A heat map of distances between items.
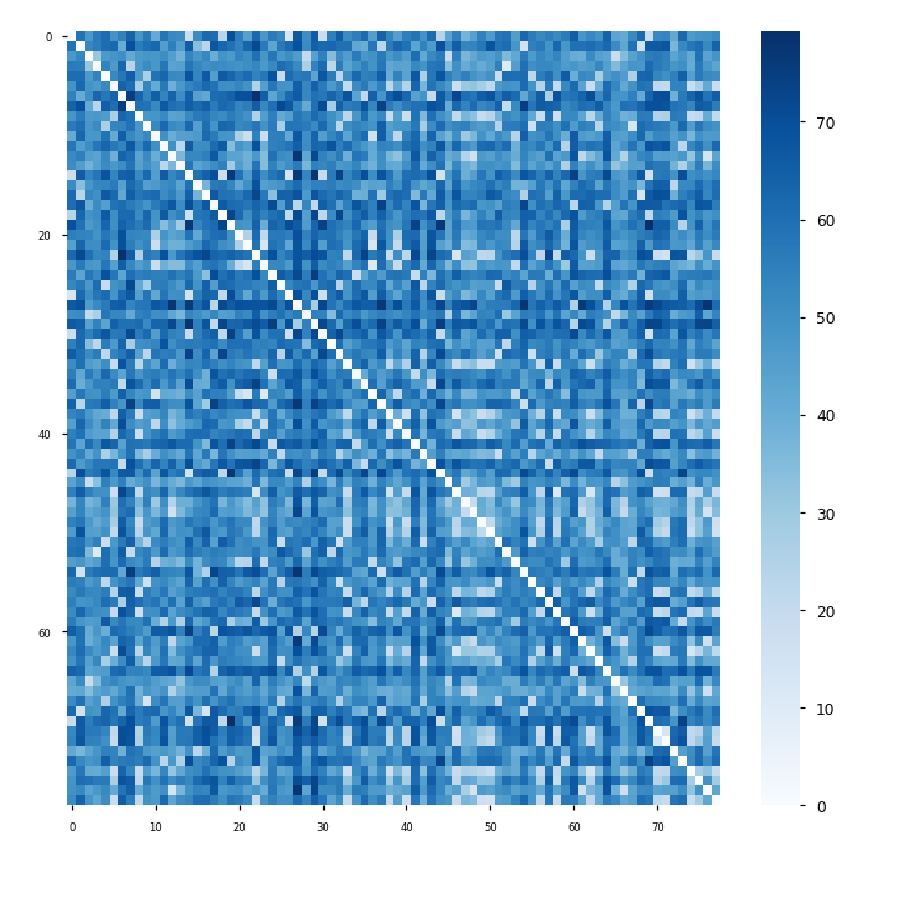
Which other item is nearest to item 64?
60
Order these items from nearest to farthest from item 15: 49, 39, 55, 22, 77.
55, 39, 49, 77, 22
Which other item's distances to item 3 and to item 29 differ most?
52
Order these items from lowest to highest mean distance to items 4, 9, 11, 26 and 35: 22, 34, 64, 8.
8, 34, 64, 22
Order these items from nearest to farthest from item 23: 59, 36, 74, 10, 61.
36, 10, 59, 74, 61
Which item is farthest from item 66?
27
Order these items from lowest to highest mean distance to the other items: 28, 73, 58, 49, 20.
49, 58, 28, 20, 73
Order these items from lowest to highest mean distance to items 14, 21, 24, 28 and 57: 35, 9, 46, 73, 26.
26, 35, 73, 9, 46
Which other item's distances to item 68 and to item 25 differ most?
16
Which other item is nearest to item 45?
2
